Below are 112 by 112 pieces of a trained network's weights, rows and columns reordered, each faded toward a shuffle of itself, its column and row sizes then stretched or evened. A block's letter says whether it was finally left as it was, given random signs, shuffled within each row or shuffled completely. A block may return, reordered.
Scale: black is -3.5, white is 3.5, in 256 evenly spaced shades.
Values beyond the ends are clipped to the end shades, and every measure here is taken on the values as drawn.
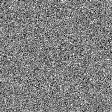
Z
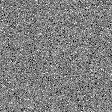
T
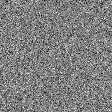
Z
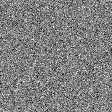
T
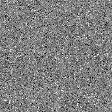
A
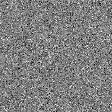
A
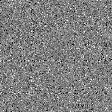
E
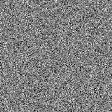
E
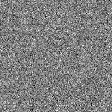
E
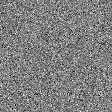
Z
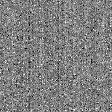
E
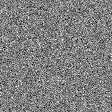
Z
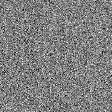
E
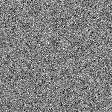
T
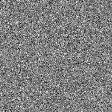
A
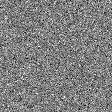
T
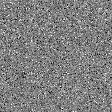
Z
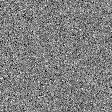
T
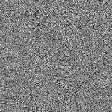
E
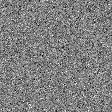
T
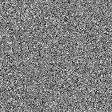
A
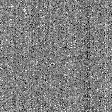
E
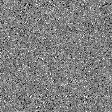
A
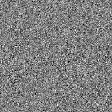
E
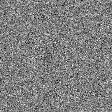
Z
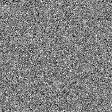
A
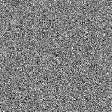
E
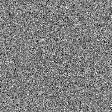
A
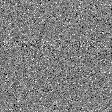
Z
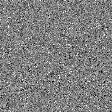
A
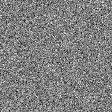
Z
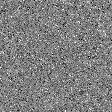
T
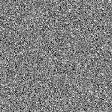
E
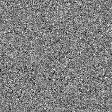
A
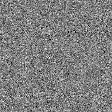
A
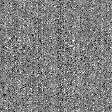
E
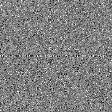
E
